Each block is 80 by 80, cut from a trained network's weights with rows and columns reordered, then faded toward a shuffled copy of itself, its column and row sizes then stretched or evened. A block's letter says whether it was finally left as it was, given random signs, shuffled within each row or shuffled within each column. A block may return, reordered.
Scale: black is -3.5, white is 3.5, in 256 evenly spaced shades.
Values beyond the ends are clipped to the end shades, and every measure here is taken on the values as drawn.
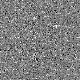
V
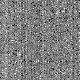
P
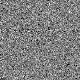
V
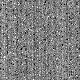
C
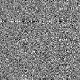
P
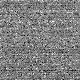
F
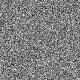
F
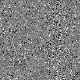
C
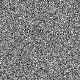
F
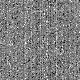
C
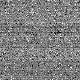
P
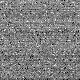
F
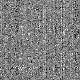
P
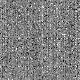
P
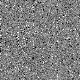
C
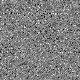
F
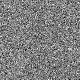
F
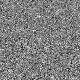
F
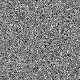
C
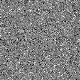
F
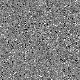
V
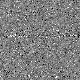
F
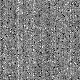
C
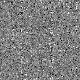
V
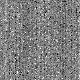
C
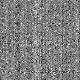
P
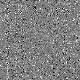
C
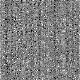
P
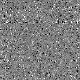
V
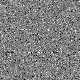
F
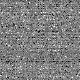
P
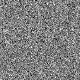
V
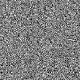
P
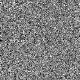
V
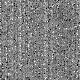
C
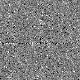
V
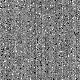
C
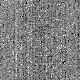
C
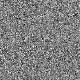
V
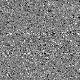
V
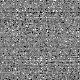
P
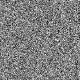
C
